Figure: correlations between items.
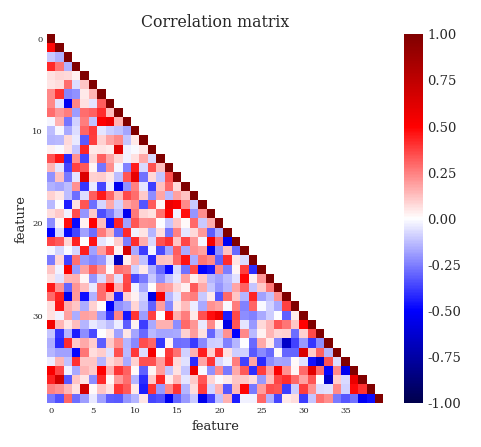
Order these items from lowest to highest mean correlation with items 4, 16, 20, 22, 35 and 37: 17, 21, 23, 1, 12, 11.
21, 23, 11, 17, 12, 1
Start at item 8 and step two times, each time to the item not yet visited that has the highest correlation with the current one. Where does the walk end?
34
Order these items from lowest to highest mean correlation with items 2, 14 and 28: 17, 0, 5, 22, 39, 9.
9, 39, 17, 5, 0, 22
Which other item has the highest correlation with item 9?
23
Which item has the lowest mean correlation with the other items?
39
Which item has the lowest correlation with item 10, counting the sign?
26
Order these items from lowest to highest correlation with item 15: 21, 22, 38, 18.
22, 21, 38, 18
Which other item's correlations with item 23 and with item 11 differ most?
38
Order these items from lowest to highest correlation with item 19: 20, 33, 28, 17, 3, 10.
17, 33, 28, 20, 10, 3
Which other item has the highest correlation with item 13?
28
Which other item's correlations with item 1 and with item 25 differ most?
37
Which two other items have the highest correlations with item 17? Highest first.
36, 6
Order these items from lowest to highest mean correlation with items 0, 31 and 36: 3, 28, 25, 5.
5, 3, 25, 28
